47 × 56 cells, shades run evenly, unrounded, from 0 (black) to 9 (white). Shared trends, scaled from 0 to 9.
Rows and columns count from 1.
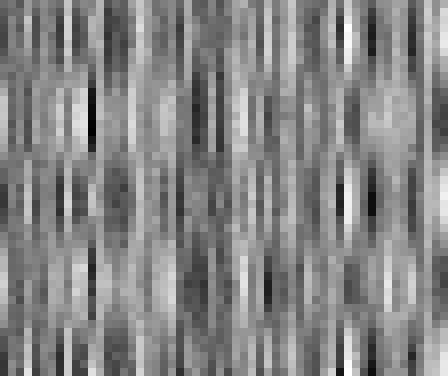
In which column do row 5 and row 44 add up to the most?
44
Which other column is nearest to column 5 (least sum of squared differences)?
15
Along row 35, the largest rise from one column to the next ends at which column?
13
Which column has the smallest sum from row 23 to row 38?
23
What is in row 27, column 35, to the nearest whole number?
3
